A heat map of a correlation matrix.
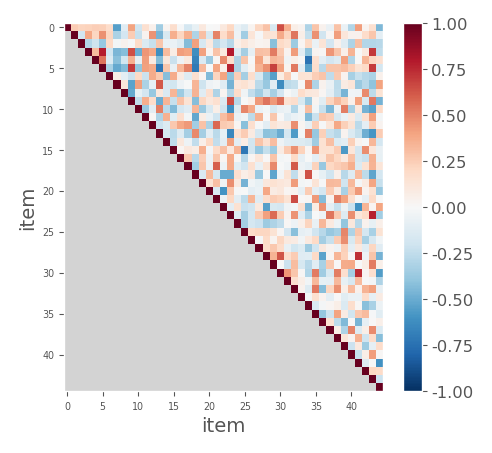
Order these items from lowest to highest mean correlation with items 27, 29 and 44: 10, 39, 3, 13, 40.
13, 10, 40, 3, 39
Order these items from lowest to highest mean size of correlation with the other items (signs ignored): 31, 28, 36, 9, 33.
33, 31, 36, 28, 9
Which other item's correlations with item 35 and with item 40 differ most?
30
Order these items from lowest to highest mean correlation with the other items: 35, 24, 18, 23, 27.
18, 24, 27, 35, 23
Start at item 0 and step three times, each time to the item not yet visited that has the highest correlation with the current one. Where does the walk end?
28
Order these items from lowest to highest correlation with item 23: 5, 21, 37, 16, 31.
31, 21, 16, 37, 5
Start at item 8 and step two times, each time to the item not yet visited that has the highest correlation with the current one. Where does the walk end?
15
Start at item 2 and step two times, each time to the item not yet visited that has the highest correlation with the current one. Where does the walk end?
34
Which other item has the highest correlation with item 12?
21
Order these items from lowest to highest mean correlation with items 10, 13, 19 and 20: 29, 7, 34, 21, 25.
29, 21, 25, 7, 34
